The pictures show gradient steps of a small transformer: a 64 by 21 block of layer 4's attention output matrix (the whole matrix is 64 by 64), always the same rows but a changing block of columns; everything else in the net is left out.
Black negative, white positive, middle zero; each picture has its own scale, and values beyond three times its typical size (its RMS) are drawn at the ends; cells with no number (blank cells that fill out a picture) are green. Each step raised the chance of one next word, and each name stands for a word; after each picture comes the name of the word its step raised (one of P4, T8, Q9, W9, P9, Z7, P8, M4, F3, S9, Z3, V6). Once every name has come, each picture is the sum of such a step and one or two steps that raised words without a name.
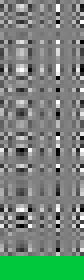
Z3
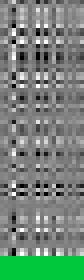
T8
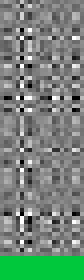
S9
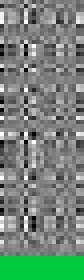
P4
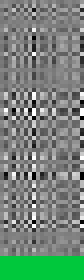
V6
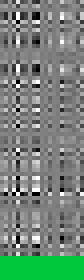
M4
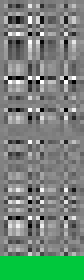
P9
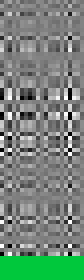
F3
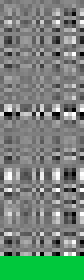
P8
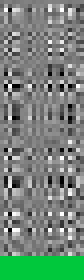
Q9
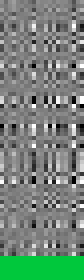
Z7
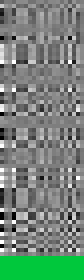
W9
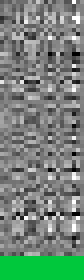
P9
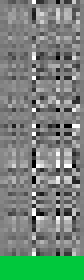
Z7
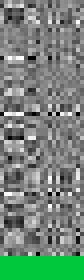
P8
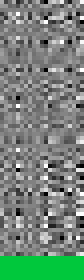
M4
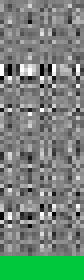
Z3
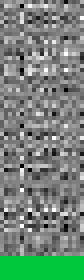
Z3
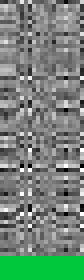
Z3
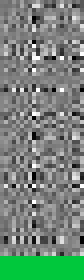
P4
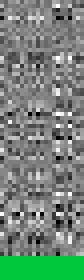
P8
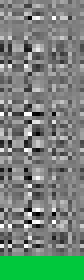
W9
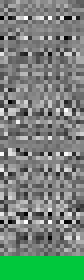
V6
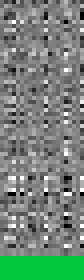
M4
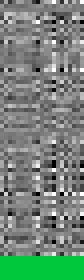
M4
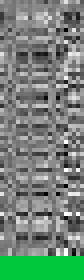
T8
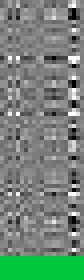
S9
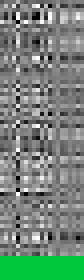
M4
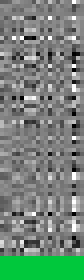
S9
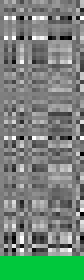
W9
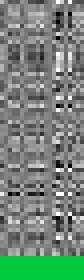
T8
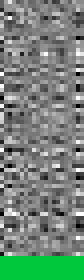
Q9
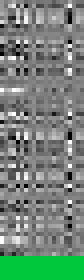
P4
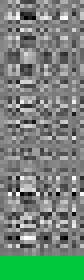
M4
